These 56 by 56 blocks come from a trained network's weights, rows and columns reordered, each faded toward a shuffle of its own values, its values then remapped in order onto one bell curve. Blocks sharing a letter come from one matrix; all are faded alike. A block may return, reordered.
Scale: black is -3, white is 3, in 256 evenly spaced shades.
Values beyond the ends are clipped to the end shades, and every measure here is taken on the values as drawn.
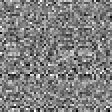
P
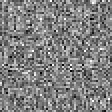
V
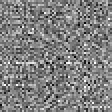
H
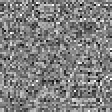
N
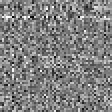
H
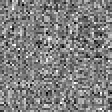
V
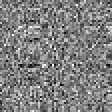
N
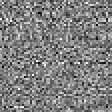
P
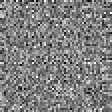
N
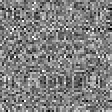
P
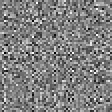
H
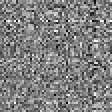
H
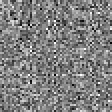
H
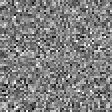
V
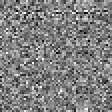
N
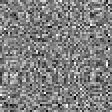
V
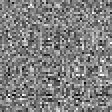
N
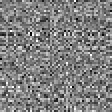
P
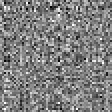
H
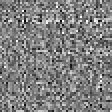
H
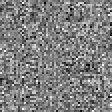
N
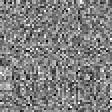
V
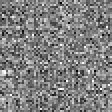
V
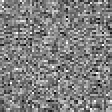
V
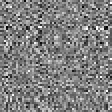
H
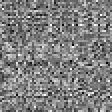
P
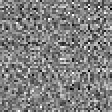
H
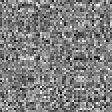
P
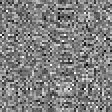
V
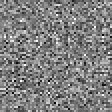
N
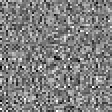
H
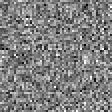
V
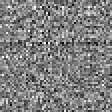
N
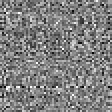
H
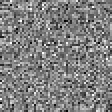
N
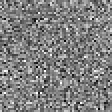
N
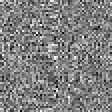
V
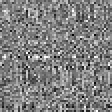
H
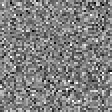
V
